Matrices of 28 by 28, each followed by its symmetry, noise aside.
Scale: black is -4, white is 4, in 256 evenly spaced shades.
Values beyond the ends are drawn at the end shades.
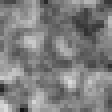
symmetric across the other diagonal.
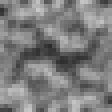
same after a half turn.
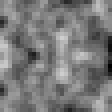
mirrored top to bottom.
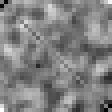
symmetric.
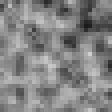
symmetric across the other diagonal.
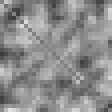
symmetric.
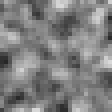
antisymmetric.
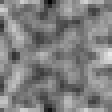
mirrored top to bottom.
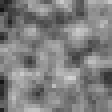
no symmetry.
